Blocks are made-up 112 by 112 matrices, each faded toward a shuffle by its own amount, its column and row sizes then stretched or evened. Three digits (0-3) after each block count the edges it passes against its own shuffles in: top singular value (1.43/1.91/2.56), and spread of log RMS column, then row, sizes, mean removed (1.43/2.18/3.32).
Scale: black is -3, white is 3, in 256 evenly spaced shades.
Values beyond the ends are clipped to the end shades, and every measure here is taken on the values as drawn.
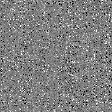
0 2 1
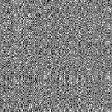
3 2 0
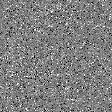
1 1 1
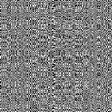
3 3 2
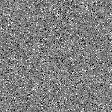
1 1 0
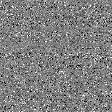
0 0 2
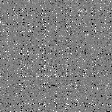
0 2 2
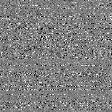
0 0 3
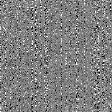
1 3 0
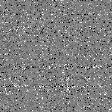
0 1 2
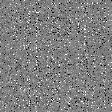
0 2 1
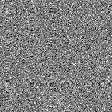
2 0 0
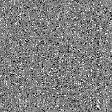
2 1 1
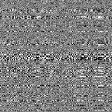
3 1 3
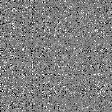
1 2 2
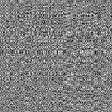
3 0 2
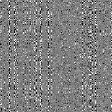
3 3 1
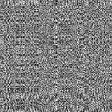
3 2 1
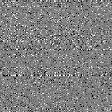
3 1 2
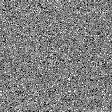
1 0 1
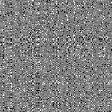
3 2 1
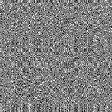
3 1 0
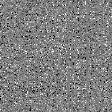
1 2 1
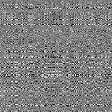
3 1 3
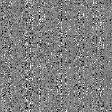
1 3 1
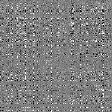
2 3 3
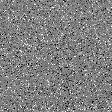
0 0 1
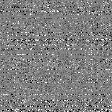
0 1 3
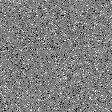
0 0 1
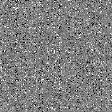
1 2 1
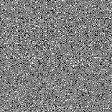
2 0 2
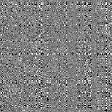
3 3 2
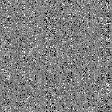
2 2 0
